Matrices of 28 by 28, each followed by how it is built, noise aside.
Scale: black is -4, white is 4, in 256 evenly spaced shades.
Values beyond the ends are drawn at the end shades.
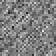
Hankel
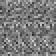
repeating columns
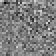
upper triangular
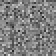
repeating columns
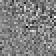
upper triangular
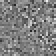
upper triangular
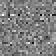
uneven rows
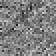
Hankel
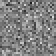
noise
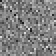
diagonal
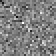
diagonal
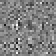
low rank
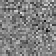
upper triangular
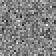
noise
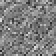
Hankel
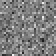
low rank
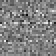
uneven rows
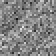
Hankel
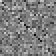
diagonal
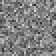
noise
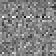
uneven rows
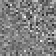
upper triangular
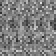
repeating columns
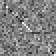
diagonal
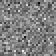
noise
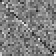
diagonal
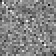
diagonal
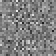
low rank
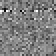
uneven rows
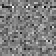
uneven rows
